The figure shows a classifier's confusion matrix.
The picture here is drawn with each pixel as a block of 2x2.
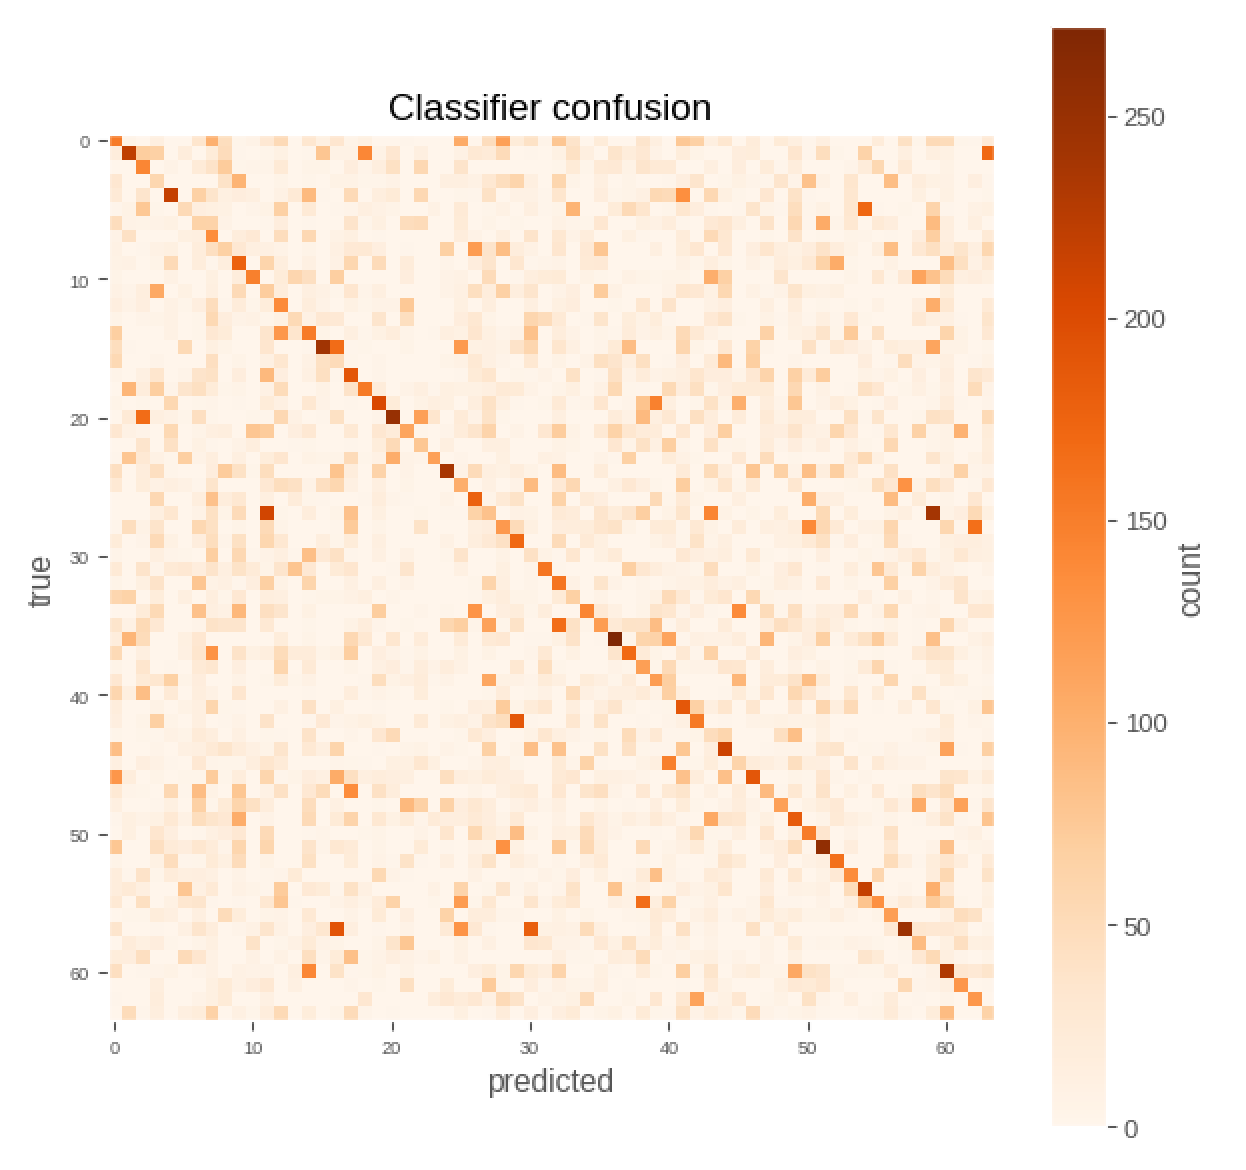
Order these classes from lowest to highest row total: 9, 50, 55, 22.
22, 50, 9, 55
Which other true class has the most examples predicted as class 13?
31
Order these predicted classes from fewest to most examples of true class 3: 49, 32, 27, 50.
49, 27, 32, 50
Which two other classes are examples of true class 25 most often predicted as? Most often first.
57, 30
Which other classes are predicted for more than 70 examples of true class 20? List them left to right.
2, 22, 38
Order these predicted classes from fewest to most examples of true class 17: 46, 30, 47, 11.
30, 46, 47, 11
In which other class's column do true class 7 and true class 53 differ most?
39
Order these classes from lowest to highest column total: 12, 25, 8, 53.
8, 53, 25, 12
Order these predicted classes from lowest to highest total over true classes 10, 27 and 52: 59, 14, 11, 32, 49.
49, 32, 14, 11, 59
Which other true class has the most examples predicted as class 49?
60
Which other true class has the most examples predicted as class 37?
15
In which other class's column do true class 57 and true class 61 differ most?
16
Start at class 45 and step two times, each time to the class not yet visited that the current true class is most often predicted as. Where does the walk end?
2
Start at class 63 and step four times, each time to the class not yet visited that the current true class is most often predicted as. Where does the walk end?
59
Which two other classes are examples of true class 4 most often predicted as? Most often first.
41, 14
